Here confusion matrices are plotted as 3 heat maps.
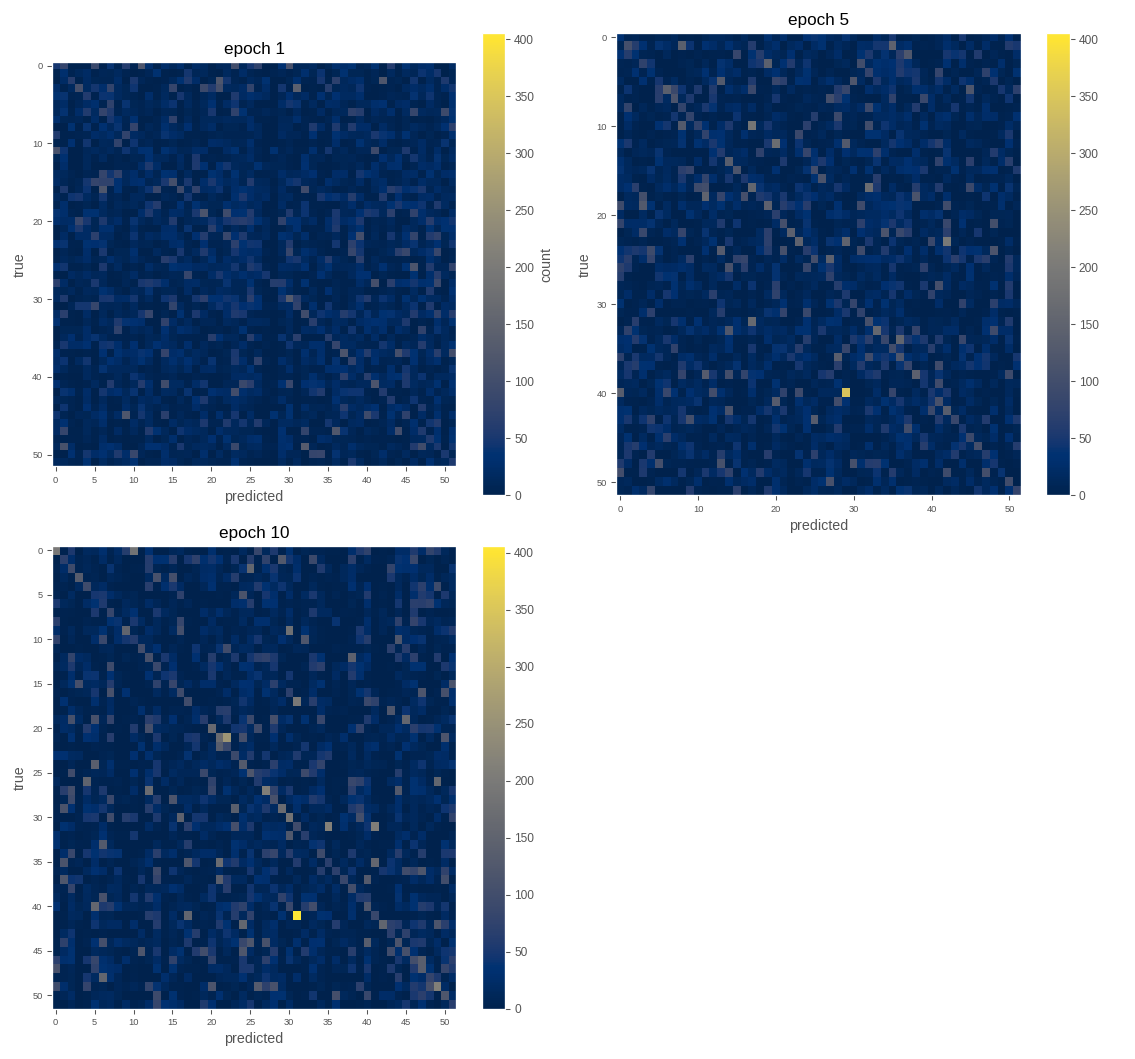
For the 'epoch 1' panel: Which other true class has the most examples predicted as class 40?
45
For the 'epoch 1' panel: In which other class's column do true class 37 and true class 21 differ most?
44
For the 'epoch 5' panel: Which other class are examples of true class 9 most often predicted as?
28
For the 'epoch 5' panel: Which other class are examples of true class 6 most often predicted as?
45
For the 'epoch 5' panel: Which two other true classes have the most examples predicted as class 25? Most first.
43, 15
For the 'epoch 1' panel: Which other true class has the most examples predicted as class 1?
49
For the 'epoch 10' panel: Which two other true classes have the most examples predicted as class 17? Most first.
41, 35
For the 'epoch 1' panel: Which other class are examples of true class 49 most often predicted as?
32
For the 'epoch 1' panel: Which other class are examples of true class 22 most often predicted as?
39
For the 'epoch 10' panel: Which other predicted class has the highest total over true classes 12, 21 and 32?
22
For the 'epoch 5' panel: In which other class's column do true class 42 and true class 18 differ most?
11
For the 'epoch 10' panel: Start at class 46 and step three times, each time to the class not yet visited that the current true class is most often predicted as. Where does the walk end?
10
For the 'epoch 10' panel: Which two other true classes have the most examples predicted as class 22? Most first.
21, 11
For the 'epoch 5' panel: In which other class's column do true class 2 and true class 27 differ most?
37
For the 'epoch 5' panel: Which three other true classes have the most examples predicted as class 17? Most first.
10, 32, 6
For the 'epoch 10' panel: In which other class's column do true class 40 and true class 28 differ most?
5
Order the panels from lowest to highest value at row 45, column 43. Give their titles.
epoch 5, epoch 1, epoch 10
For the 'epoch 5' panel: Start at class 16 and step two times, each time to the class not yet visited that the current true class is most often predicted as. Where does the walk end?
14
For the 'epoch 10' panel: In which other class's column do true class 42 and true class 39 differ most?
24
